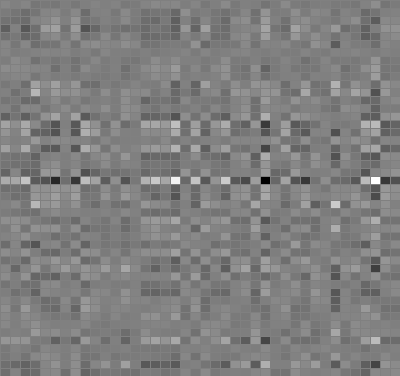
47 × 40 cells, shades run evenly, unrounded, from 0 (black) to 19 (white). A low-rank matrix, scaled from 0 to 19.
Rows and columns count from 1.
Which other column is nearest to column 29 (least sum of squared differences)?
10
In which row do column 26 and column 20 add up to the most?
23
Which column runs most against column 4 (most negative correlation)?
33
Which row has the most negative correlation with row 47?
39
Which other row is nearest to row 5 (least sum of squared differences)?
13
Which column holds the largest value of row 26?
34
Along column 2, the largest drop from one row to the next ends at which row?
24
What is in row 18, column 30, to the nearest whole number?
9
